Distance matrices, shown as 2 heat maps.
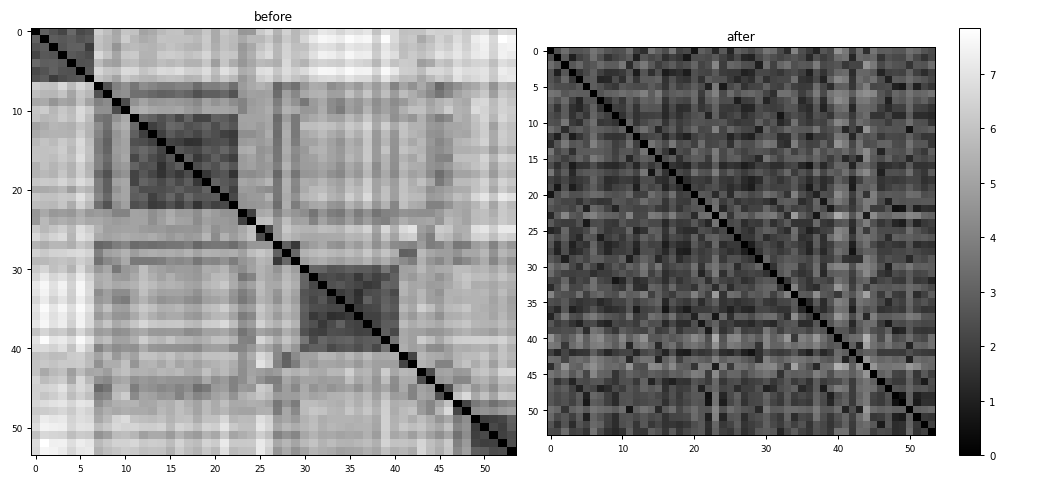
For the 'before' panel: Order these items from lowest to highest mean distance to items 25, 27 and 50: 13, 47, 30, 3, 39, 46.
47, 13, 30, 46, 39, 3
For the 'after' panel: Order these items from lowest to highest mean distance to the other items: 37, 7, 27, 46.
27, 46, 7, 37
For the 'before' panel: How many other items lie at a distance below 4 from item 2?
6
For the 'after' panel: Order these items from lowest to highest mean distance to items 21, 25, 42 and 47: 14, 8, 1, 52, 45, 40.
8, 1, 52, 14, 45, 40
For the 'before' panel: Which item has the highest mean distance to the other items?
5
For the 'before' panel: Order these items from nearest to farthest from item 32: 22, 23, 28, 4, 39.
39, 23, 22, 28, 4
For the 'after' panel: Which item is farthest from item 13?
40
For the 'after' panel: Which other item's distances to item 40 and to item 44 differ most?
23
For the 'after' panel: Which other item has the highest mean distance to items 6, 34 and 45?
44
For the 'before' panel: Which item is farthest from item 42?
25
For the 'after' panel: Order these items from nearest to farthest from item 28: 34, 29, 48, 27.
27, 29, 48, 34
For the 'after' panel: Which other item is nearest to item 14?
17
